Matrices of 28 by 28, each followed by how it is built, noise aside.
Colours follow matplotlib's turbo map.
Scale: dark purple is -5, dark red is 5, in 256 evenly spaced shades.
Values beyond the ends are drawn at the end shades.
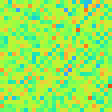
Hankel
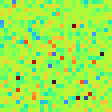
sparse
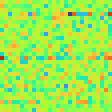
uneven rows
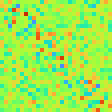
banded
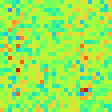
uneven columns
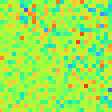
upper triangular
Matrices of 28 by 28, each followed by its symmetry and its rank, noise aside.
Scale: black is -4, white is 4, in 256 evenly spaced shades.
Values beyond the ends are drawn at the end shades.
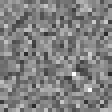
symmetric, rank seven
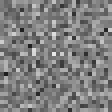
no symmetry, rank eight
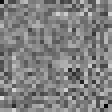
symmetric, rank seven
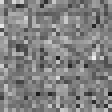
no symmetry, rank seven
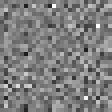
no symmetry, rank six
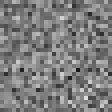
symmetric, rank eight
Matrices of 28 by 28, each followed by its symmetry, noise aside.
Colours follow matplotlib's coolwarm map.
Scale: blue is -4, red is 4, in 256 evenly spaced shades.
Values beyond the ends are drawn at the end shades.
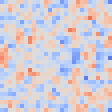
mirrored top to bottom.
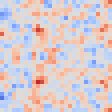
mirrored top to bottom.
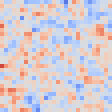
antisymmetric.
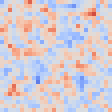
symmetric.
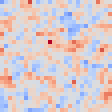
no symmetry.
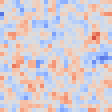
no symmetry.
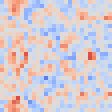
mirrored top to bottom.
